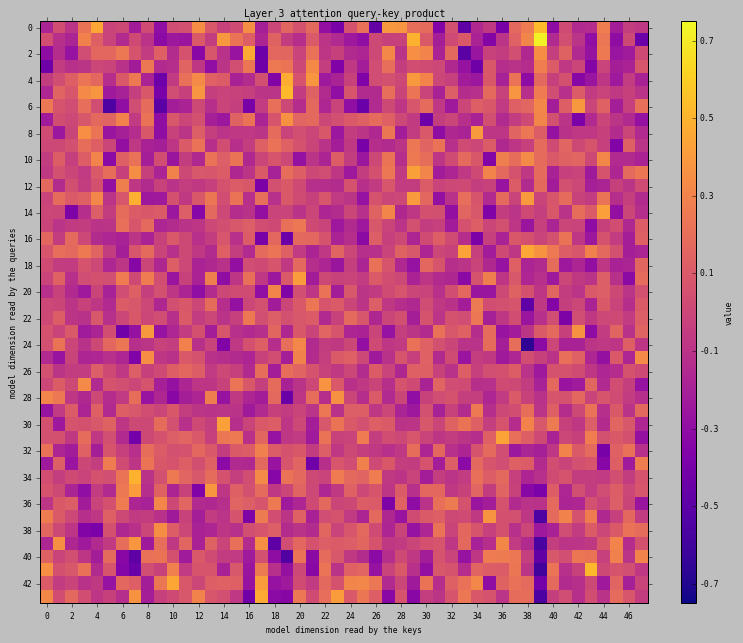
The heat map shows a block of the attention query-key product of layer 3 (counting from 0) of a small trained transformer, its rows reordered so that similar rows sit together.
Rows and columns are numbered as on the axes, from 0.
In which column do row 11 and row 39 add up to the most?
7
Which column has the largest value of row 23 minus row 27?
42
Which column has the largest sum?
20
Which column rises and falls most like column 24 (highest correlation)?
25
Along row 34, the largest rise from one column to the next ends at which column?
19
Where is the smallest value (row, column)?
24, 38
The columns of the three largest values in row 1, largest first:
39, 29, 14
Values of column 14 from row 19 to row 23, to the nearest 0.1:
-0.3 0 -0.1 -0.1 0.1
